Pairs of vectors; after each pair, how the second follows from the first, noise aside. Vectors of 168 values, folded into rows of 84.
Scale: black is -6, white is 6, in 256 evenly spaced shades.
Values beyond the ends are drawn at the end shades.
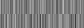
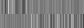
reversed, negated, partly zeroed.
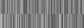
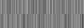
wrapped around, negated, shrunk.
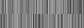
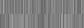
wrapped around, negated, shrunk.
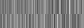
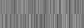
negated, shrunk.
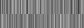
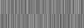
negated, shrunk.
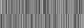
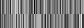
wrapped around, scaled up.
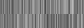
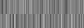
reversed, negated, partly zeroed.
